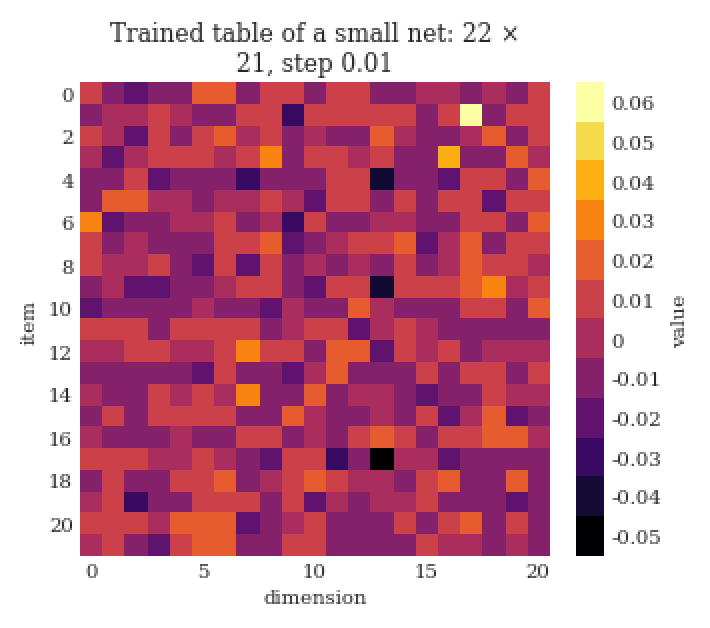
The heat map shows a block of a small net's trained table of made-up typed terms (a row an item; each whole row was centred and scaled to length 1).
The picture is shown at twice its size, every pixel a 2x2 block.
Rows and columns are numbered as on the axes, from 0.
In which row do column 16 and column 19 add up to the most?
3
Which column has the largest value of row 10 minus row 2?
12
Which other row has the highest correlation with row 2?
6
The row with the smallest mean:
4
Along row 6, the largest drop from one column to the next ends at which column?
1
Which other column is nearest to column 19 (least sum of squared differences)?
16
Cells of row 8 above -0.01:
14
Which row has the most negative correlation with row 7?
15
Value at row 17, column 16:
-0.02
